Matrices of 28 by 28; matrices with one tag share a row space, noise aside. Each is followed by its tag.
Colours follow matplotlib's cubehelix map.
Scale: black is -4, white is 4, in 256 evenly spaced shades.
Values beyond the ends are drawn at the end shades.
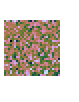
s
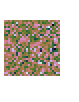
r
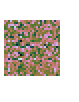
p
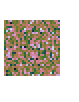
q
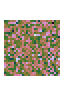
r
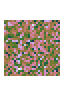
p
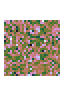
s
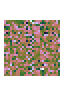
s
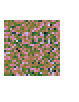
r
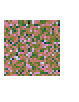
s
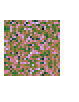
s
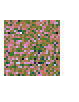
p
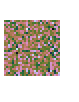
r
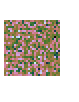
p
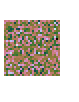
p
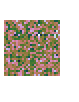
p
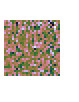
r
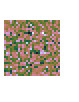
s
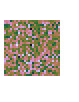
s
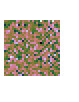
r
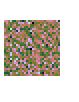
s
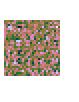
p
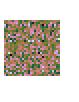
q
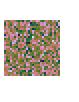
s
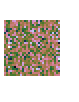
q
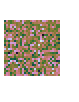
q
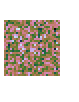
p
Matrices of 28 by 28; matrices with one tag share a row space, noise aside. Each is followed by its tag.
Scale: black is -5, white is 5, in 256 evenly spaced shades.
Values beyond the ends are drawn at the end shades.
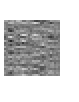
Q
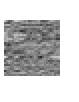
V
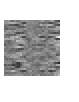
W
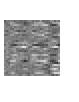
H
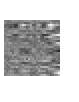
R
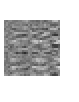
H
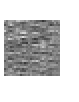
Q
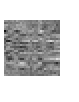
V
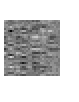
Q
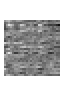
V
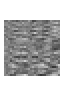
H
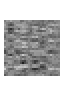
Q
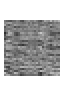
V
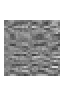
H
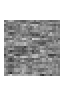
Q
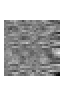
R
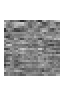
V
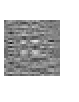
Q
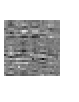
Q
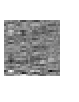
Q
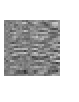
H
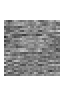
V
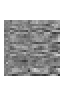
H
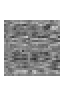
H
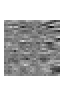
R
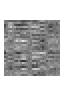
Q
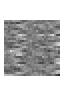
W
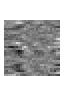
W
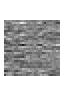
V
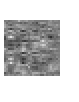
Q
